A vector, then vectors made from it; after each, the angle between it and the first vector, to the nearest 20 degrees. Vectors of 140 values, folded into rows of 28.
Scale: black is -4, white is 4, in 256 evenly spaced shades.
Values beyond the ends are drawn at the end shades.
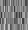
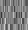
20 degrees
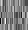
40 degrees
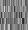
20 degrees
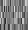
160 degrees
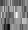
120 degrees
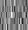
60 degrees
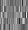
120 degrees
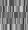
80 degrees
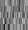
120 degrees
